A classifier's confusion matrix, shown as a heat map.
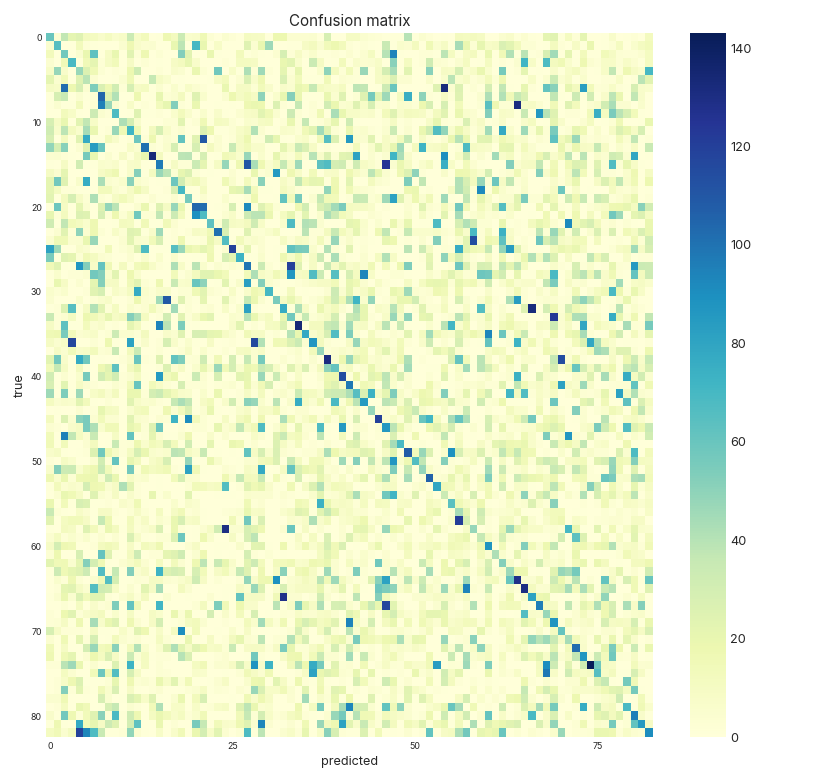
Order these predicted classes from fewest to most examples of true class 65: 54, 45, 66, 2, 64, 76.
64, 66, 2, 76, 54, 45
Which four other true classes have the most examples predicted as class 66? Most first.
32, 80, 45, 71
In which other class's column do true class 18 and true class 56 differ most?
59
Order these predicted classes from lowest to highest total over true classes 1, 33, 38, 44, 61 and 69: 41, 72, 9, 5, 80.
9, 5, 80, 72, 41
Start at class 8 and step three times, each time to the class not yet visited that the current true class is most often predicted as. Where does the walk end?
16
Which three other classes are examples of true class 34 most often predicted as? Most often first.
15, 73, 55
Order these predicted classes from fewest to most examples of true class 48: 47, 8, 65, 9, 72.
8, 72, 65, 9, 47
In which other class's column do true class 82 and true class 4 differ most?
5
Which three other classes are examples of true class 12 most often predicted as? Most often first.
21, 41, 5
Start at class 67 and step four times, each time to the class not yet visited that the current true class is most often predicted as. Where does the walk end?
27
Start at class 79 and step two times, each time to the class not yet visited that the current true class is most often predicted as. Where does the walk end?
70
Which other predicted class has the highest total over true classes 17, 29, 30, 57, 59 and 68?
56
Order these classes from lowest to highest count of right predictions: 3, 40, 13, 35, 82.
3, 35, 82, 13, 40
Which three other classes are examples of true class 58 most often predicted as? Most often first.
24, 71, 33
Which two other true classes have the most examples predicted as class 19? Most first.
45, 51
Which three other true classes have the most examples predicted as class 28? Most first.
36, 74, 73
